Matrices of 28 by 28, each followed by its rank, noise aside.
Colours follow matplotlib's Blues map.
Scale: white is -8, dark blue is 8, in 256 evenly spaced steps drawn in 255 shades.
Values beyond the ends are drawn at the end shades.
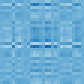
one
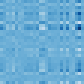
one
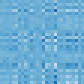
one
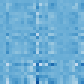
two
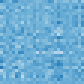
four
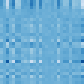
one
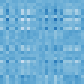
one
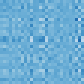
two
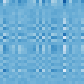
one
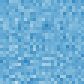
six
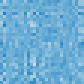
four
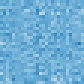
four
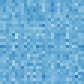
six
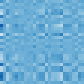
one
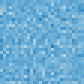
six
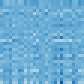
three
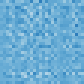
four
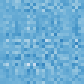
three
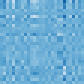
two
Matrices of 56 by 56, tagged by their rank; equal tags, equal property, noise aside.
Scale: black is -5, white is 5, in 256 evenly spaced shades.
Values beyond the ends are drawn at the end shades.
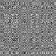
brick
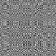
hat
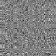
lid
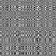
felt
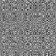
brick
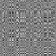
felt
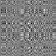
hat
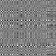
felt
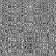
brick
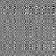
felt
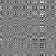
felt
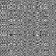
brick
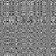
hat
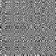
brick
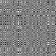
felt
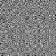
lid
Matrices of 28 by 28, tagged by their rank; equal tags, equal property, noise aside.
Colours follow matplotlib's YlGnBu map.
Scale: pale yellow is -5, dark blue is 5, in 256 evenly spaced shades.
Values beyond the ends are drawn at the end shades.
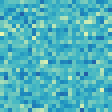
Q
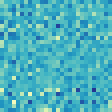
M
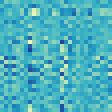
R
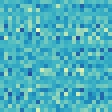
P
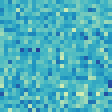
Q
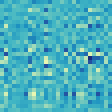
R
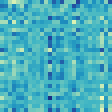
R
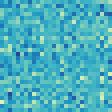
M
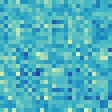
M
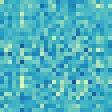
M
